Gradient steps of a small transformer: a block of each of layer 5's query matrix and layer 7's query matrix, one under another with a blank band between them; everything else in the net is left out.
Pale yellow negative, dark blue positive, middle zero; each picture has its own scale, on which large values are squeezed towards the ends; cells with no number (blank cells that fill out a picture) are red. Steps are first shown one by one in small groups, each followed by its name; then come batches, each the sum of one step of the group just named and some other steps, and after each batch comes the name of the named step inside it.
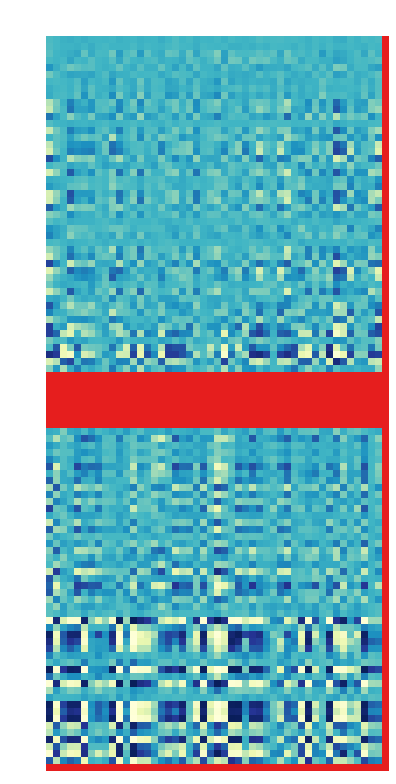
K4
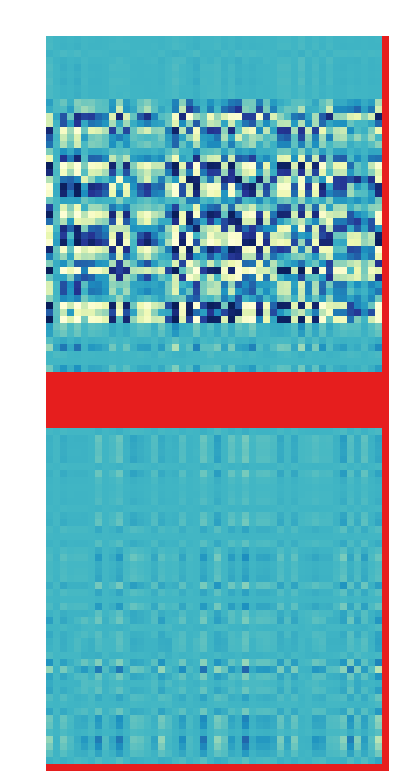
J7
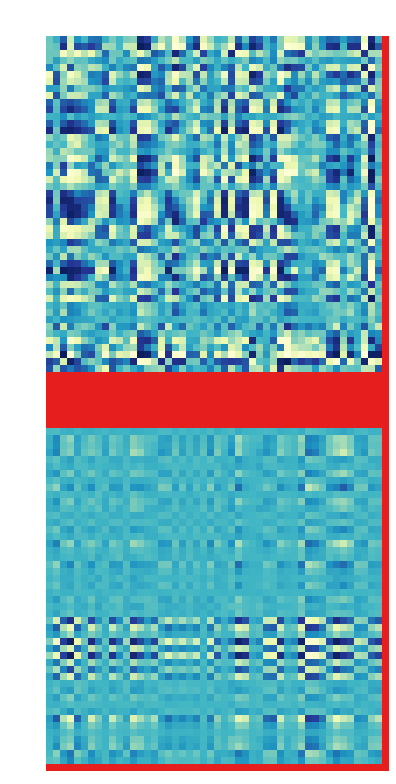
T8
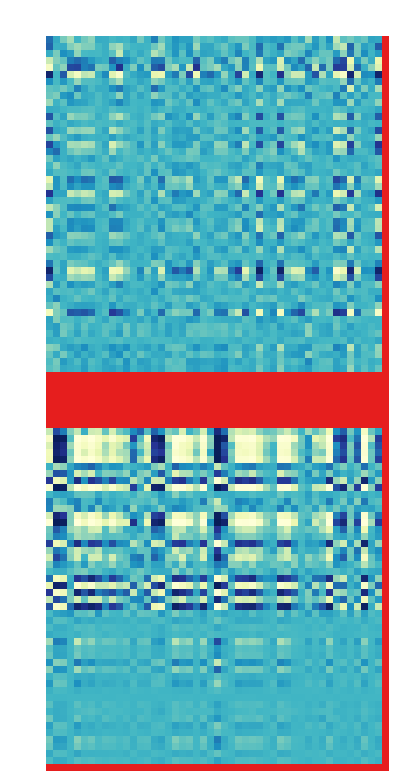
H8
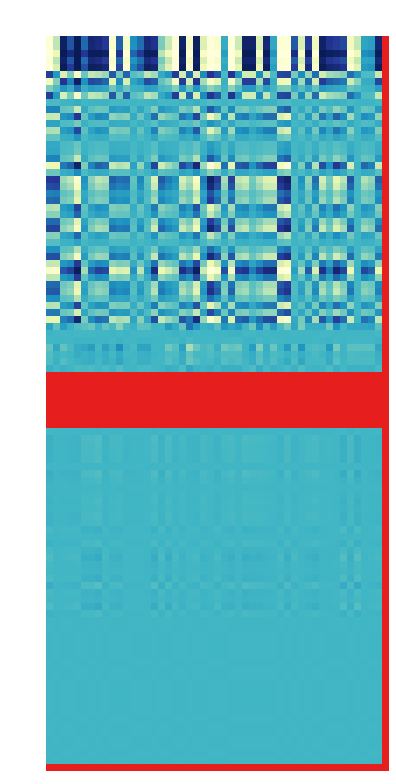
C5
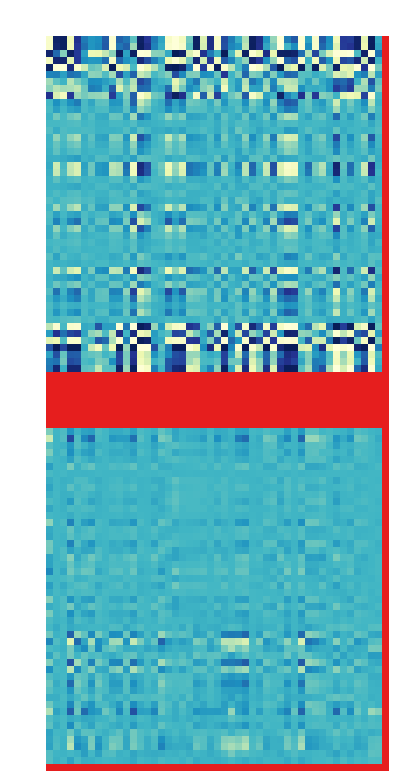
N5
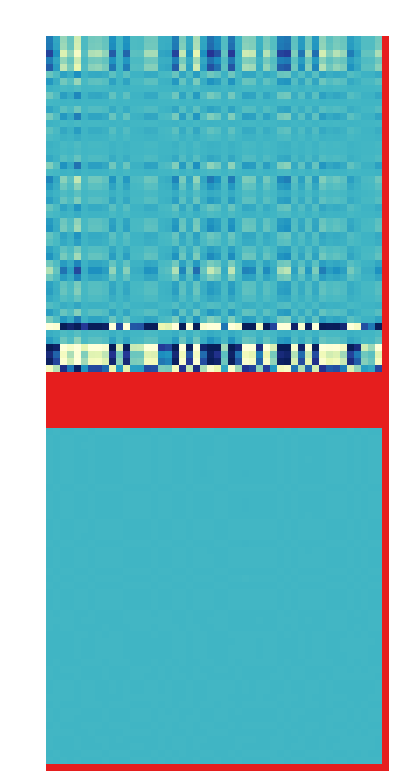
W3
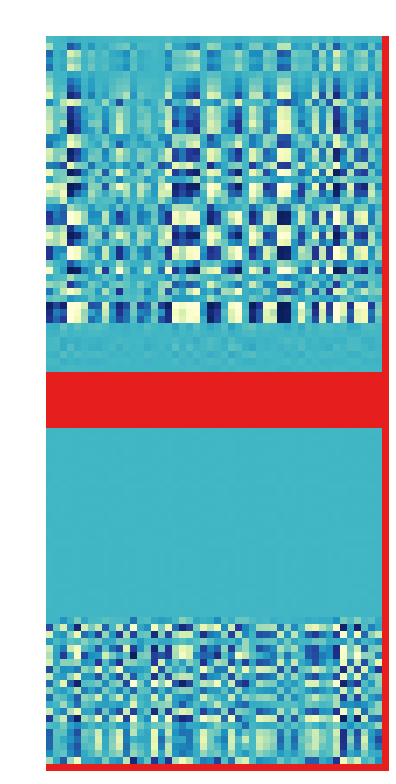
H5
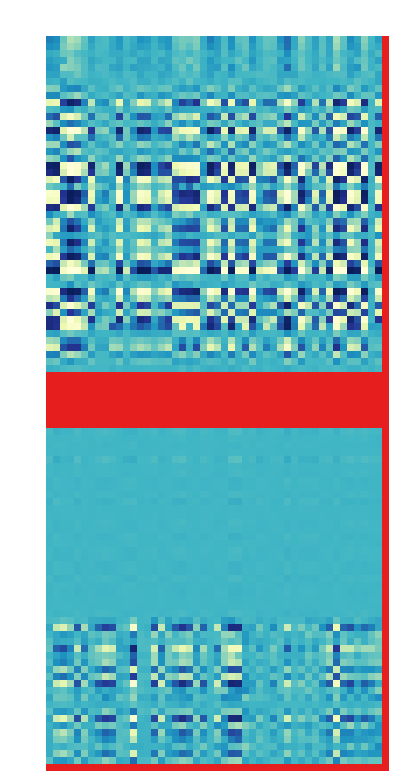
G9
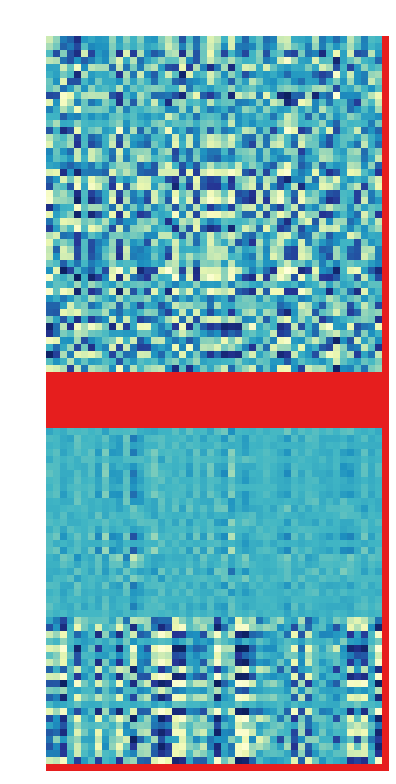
C5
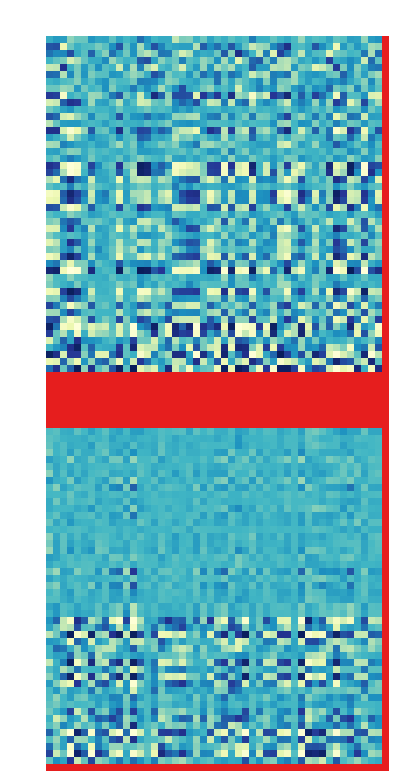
G9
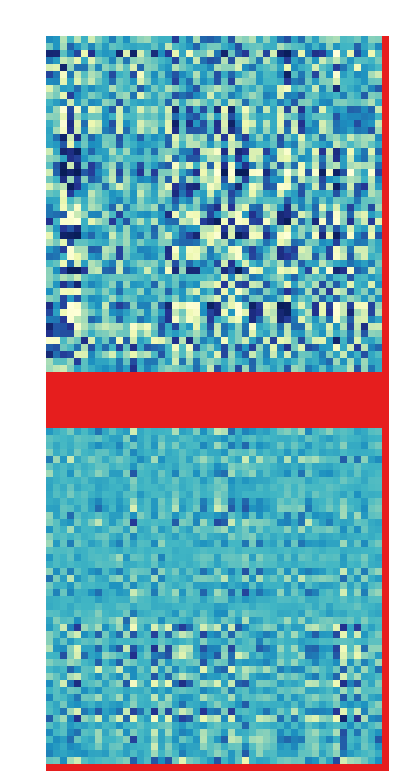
H5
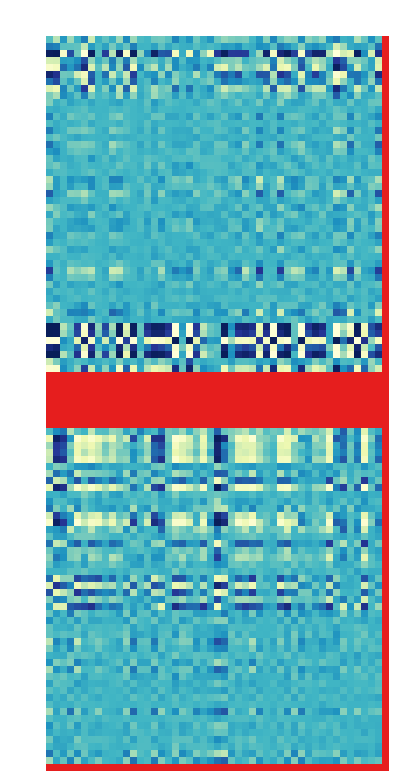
H8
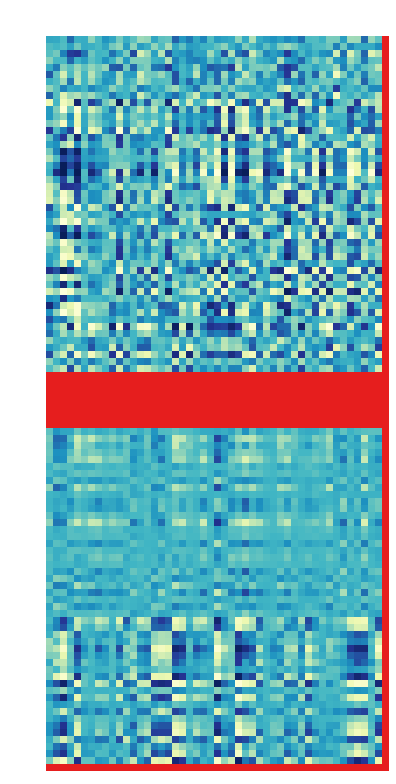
H8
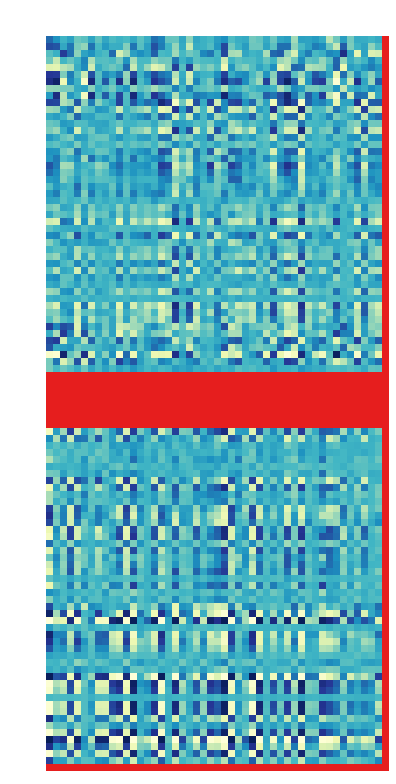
J7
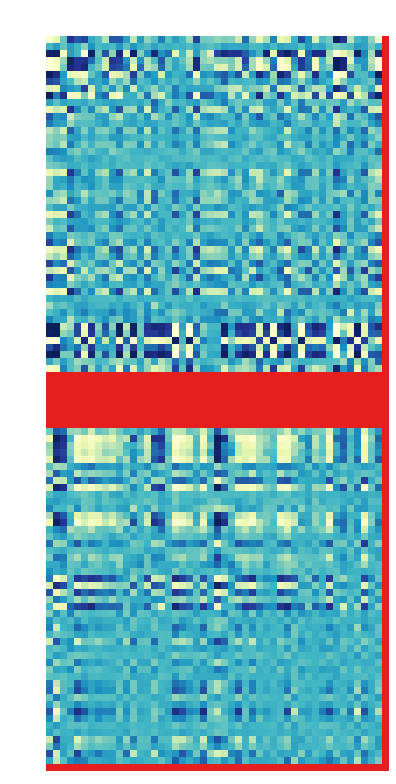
H8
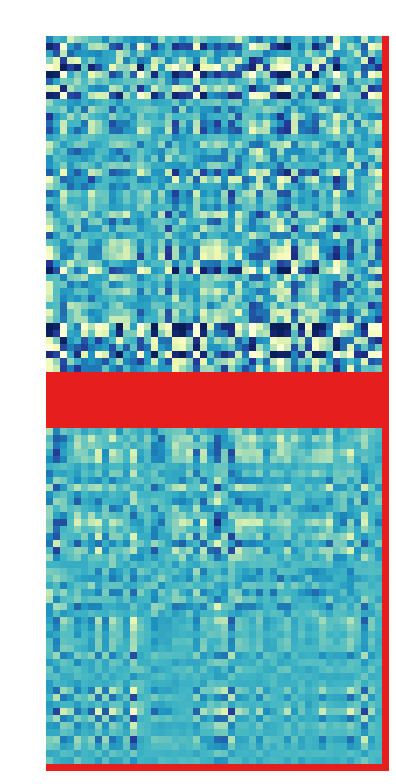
H8
